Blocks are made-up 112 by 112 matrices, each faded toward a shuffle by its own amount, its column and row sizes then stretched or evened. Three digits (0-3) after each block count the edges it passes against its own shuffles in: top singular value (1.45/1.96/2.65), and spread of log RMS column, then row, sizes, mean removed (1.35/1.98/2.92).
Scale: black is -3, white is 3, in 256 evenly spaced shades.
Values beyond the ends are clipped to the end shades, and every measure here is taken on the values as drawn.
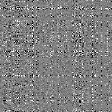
2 3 3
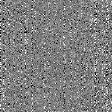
1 3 1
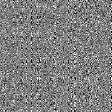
2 3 1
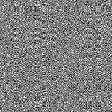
3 1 0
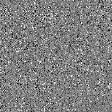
1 2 1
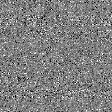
1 0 2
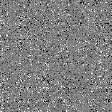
0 2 2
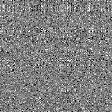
2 1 2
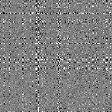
3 3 3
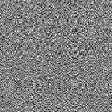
3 1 0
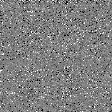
1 1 2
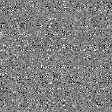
1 1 3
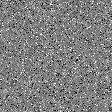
0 0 0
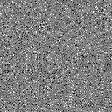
2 0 0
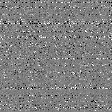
1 1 3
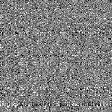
2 1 2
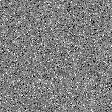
0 0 0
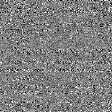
1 2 3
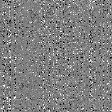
1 3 2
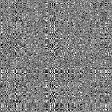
3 3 2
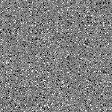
1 2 2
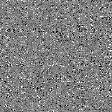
1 2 2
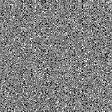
2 2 0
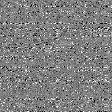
2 0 3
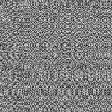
3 0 2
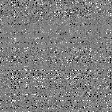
1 2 3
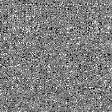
1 1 2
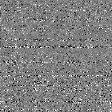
0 1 3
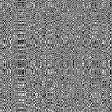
3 3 1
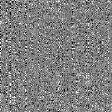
2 3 1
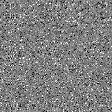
2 0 1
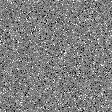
0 0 0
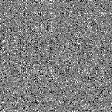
2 1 1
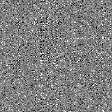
2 2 2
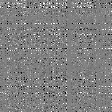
2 3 3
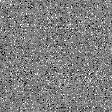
1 1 1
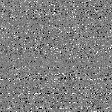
1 1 3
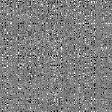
2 3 2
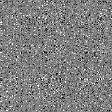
2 2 2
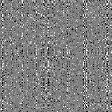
3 3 1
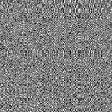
3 2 1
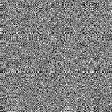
3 1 2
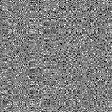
3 1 1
